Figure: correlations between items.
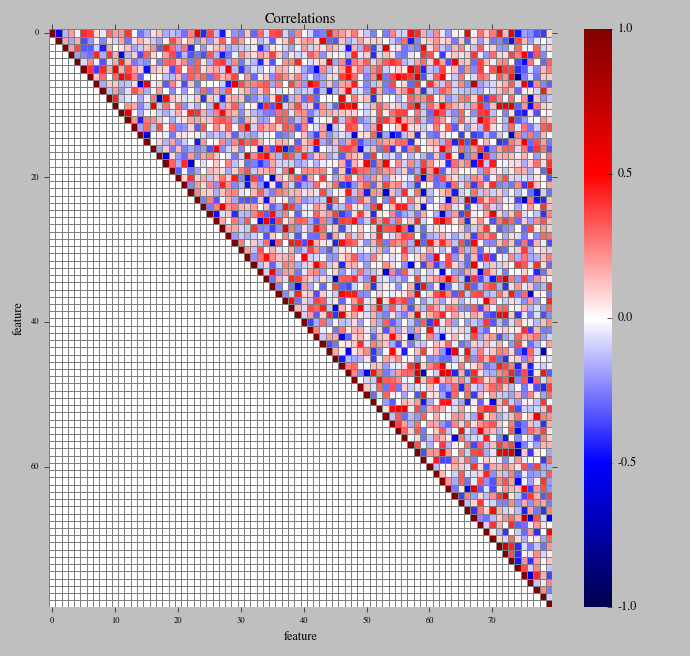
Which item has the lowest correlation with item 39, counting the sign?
35
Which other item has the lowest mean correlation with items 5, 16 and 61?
42
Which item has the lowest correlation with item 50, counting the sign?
47
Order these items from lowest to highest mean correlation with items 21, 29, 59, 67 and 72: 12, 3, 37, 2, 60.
12, 37, 2, 3, 60
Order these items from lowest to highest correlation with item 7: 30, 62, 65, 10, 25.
62, 25, 10, 65, 30
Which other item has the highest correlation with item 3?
75
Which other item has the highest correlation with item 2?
53
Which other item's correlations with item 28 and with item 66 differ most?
44
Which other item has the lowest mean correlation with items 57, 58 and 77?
74
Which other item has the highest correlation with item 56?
52
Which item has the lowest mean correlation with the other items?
14
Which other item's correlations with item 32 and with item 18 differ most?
67
